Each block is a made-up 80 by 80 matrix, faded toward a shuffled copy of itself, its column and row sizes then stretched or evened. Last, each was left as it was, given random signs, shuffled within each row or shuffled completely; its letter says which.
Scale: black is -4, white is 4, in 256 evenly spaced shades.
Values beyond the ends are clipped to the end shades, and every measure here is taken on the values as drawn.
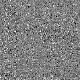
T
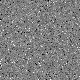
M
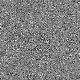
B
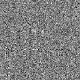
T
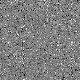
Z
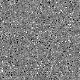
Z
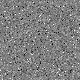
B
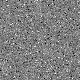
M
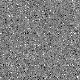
Z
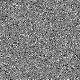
B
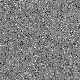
M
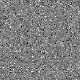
T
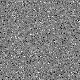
B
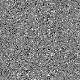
T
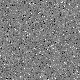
M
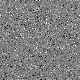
B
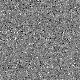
B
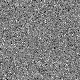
M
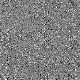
Z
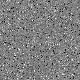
M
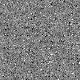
Z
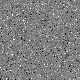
M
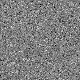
B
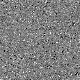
B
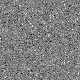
M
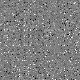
T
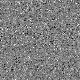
B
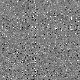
T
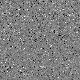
B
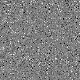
Z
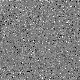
B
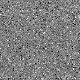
Z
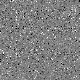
Z
